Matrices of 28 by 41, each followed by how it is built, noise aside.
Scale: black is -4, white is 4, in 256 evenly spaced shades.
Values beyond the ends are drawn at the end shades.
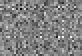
low rank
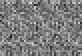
repeating columns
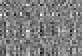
low rank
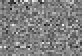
uneven rows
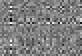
low rank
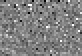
sparse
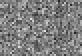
repeating rows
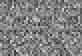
repeating columns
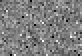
sparse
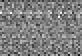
repeating columns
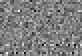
uneven rows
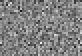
repeating columns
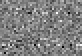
uneven rows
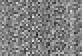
repeating rows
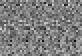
repeating columns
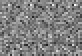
repeating columns
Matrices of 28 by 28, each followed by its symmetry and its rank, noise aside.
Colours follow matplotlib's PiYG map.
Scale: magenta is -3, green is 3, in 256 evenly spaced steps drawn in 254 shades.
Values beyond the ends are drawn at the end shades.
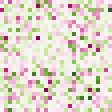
symmetric, rank seven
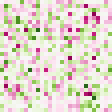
no symmetry, rank seven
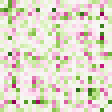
symmetric, rank six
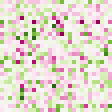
no symmetry, rank seven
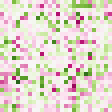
antisymmetric, rank six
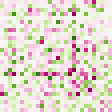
symmetric, rank six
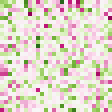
no symmetry, rank six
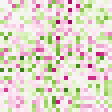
antisymmetric, rank six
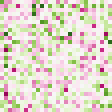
no symmetry, rank seven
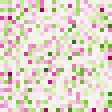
no symmetry, rank seven
